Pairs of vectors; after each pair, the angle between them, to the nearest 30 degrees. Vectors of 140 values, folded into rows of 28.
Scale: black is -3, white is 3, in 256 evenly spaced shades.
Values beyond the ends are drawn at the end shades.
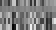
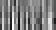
120 degrees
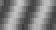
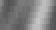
60 degrees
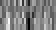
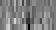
30 degrees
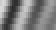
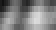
120 degrees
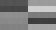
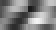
120 degrees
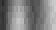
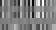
90 degrees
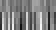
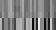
90 degrees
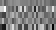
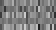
120 degrees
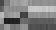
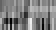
60 degrees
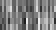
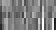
60 degrees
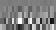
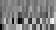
150 degrees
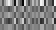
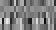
120 degrees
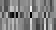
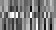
150 degrees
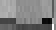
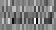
90 degrees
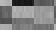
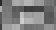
120 degrees
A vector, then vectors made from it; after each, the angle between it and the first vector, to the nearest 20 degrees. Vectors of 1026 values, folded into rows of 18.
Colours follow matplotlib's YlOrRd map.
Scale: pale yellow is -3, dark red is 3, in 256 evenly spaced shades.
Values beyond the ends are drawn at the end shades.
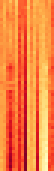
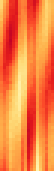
120 degrees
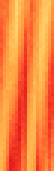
60 degrees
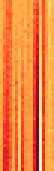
80 degrees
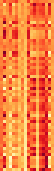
140 degrees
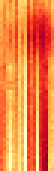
160 degrees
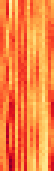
40 degrees
